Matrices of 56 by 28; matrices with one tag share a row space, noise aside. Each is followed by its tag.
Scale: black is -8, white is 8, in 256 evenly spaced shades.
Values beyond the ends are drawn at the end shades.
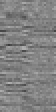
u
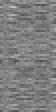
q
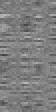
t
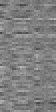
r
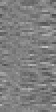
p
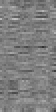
q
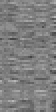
q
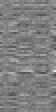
q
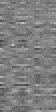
r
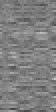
q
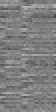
u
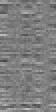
t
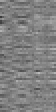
r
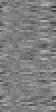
p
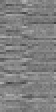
u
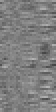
p
